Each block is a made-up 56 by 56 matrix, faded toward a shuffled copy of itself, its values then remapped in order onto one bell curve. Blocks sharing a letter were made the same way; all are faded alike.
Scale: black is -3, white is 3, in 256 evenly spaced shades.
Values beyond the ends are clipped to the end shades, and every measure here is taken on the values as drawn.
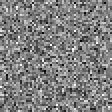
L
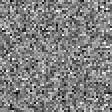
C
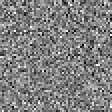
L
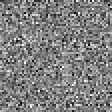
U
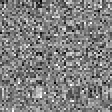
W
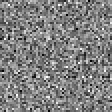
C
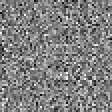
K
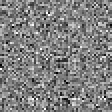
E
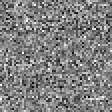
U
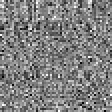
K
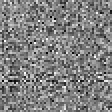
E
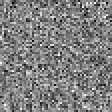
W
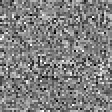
U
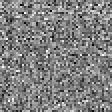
U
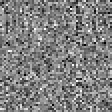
W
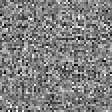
E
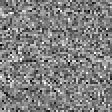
U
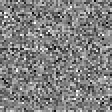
U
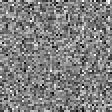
W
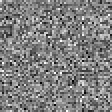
W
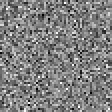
L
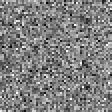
L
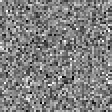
L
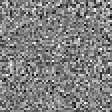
E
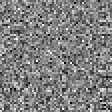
W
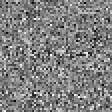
C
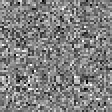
W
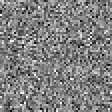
L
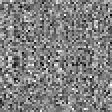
W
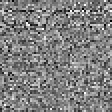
E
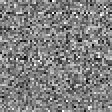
U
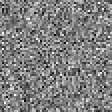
W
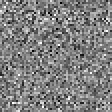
U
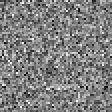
C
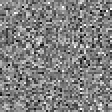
K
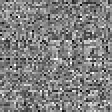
E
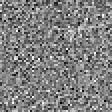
L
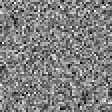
L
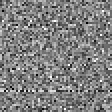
U
